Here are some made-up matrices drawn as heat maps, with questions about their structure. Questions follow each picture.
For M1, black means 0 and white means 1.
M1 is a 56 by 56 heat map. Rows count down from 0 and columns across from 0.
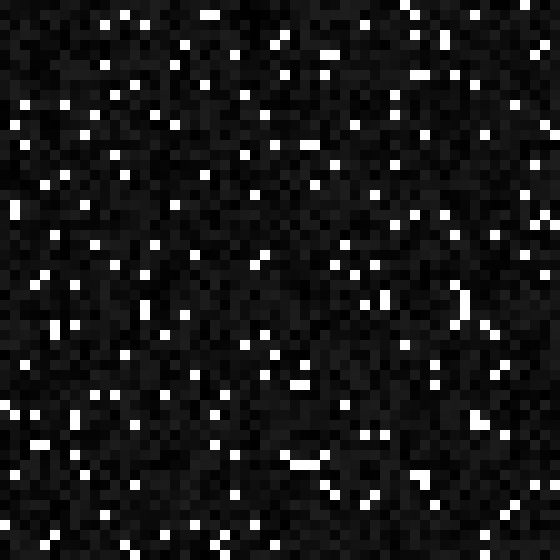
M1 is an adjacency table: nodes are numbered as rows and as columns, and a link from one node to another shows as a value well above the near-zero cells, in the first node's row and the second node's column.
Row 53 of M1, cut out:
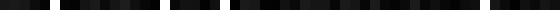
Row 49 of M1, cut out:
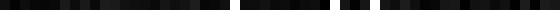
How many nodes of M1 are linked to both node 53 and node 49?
0
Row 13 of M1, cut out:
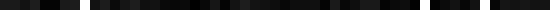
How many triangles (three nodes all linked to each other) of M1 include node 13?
2
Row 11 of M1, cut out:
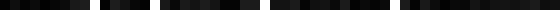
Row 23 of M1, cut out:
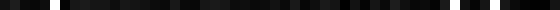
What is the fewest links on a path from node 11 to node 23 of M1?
4
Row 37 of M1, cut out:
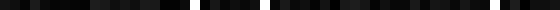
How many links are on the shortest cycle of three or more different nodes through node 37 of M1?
4
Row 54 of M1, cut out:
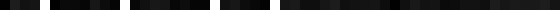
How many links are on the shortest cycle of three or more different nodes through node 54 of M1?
3
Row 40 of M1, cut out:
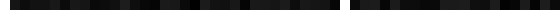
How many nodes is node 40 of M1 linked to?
2
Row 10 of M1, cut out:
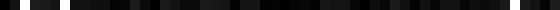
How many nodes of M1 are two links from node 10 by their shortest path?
4
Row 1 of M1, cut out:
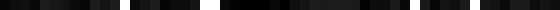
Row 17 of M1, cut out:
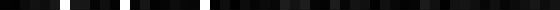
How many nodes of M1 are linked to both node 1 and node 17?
2
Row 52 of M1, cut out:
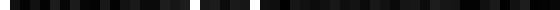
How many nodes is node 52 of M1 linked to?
3
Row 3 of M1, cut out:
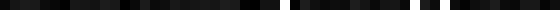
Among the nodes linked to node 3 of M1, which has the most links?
node 41
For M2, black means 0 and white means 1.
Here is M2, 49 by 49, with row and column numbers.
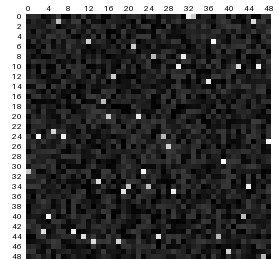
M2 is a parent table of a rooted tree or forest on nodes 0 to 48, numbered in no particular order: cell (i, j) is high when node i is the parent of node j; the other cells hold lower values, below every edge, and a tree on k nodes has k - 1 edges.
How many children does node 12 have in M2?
1
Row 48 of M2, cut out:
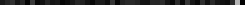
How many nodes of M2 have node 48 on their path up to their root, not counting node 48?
6
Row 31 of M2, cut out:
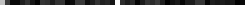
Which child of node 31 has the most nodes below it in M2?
23
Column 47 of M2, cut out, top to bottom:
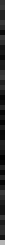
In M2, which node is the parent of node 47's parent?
25
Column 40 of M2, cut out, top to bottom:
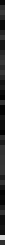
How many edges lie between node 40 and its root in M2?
4
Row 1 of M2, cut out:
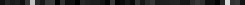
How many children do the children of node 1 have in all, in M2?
3
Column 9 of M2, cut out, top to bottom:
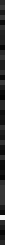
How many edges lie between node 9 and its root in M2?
6
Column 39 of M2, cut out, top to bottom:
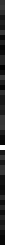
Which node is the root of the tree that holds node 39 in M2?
35
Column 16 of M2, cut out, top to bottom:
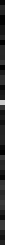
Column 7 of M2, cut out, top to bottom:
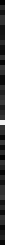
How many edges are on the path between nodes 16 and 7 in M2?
4
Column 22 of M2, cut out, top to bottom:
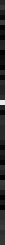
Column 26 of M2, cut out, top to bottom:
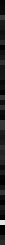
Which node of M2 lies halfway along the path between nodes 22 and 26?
34
